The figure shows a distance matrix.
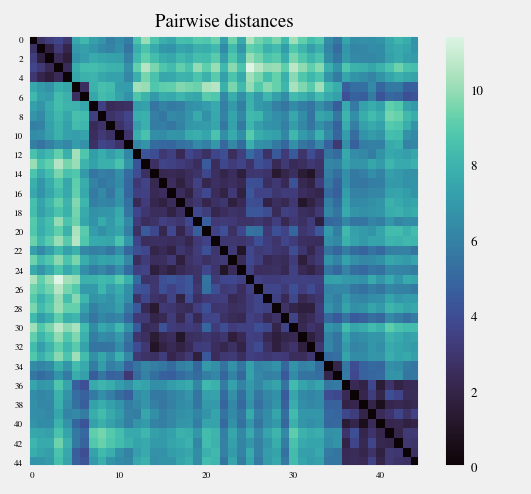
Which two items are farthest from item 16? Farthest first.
5, 3
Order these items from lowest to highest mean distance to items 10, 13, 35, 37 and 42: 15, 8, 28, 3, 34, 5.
34, 15, 28, 8, 5, 3
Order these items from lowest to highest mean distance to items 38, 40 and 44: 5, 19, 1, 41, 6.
41, 6, 5, 19, 1
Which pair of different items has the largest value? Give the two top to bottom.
3, 25
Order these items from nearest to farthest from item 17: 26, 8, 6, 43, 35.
26, 35, 8, 43, 6
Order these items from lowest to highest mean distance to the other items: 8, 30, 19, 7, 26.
19, 26, 30, 7, 8
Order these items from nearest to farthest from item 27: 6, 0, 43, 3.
43, 6, 0, 3
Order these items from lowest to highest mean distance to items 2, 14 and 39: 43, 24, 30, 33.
24, 43, 33, 30
